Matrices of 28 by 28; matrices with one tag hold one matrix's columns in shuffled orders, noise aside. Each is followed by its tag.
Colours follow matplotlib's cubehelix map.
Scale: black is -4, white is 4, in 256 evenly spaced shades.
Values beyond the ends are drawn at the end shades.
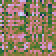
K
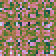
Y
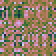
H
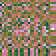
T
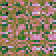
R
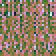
K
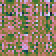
K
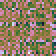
Y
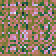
R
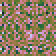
R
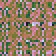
Y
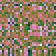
T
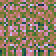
T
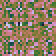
Y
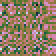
R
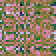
R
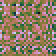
R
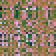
H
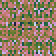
Y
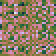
R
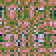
H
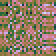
R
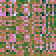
K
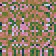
T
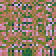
T
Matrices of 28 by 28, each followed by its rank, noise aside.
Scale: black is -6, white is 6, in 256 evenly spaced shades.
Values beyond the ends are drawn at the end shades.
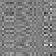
two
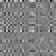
one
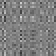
one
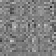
four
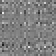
three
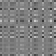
one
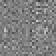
three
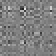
two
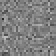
four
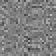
four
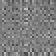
two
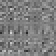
three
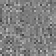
four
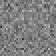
five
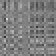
one
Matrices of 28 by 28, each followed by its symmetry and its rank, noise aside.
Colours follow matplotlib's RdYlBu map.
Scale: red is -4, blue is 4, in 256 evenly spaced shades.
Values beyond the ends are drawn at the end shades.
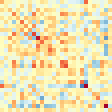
symmetric, rank four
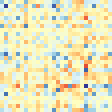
symmetric, rank four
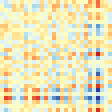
no symmetry, rank two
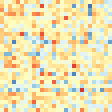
no symmetry, rank four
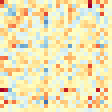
symmetric, rank four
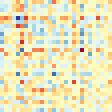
no symmetry, rank three
